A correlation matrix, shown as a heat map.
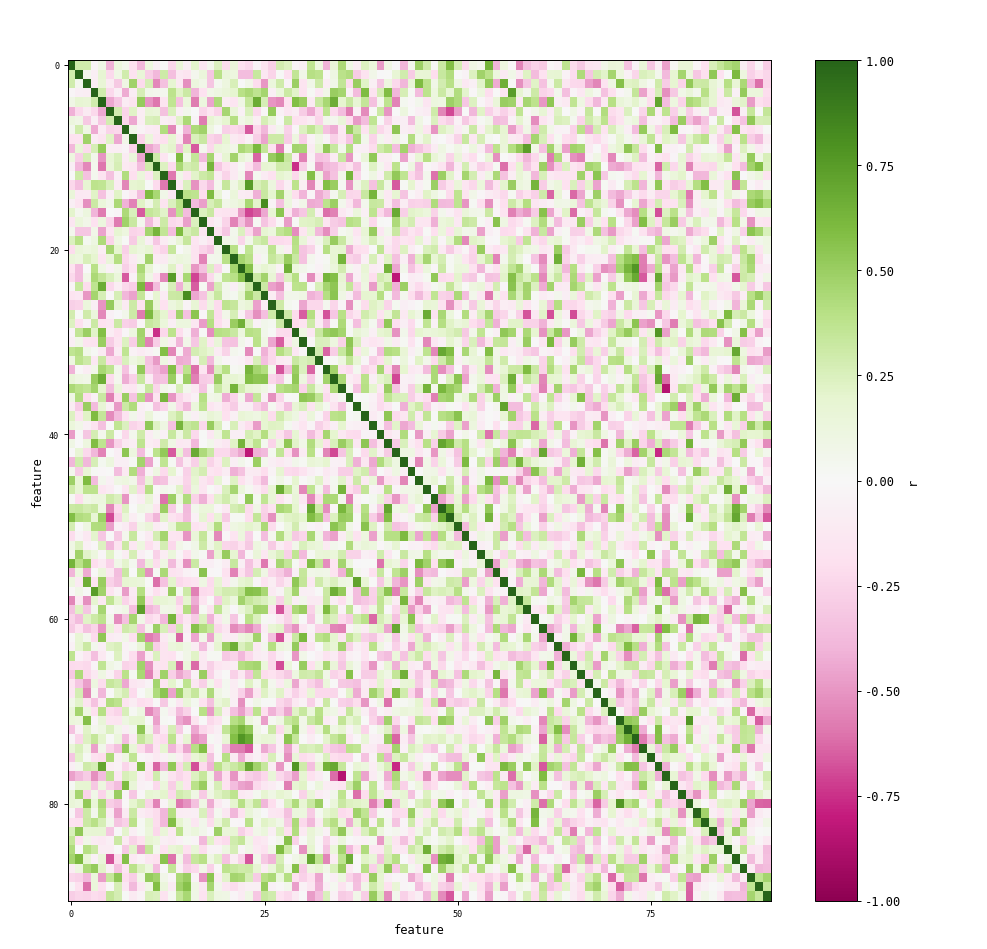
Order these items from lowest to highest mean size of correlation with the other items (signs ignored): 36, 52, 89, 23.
52, 89, 36, 23
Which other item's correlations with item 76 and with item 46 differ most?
27
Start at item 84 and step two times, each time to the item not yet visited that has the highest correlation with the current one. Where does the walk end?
22
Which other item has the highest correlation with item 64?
69
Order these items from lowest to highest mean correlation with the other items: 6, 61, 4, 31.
61, 6, 31, 4
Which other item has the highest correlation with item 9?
59
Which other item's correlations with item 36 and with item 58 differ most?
86
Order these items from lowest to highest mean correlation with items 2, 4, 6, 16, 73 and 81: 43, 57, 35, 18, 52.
43, 18, 52, 57, 35
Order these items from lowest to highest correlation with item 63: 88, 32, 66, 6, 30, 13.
30, 66, 32, 13, 6, 88
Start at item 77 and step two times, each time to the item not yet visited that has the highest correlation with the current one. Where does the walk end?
42
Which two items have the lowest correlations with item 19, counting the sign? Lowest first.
51, 77
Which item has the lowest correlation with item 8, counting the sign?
15
